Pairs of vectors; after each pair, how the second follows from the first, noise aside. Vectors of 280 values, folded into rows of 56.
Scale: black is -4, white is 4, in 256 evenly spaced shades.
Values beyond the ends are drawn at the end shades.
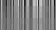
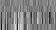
reversed, partly zeroed.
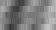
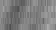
shrunk.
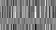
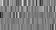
wrapped around, partly zeroed.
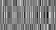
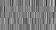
wrapped around, negated, shrunk.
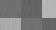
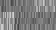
reversed, partly zeroed.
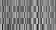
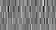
wrapped around, partly zeroed.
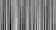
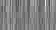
reversed, negated, shrunk.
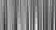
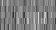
wrapped around, partly zeroed.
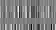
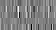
partly zeroed.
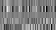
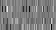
partly zeroed.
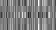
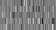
wrapped around, partly zeroed.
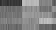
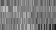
reversed, partly zeroed.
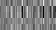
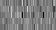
partly zeroed.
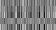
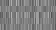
reversed, negated, shrunk.
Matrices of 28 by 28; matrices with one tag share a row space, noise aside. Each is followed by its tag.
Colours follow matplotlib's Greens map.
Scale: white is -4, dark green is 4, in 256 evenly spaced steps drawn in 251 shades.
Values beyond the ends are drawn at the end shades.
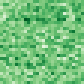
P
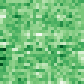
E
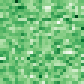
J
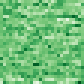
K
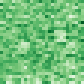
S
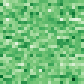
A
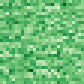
P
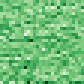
P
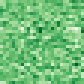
J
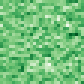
J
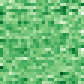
S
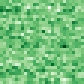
P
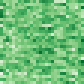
S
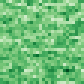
K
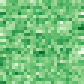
E
